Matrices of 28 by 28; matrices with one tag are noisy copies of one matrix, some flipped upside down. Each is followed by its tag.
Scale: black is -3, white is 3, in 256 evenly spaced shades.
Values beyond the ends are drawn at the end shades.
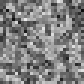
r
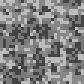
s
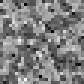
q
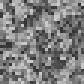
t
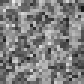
r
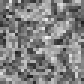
r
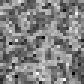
r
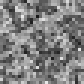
t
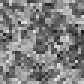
t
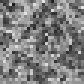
t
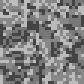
s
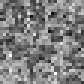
s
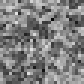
s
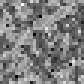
t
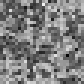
s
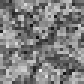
q
